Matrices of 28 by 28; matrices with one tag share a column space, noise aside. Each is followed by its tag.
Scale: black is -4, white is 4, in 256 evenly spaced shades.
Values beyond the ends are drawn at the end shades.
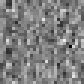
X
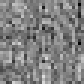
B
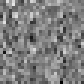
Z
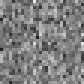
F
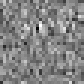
F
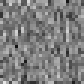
Z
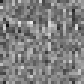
F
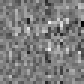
F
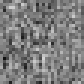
B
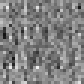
B
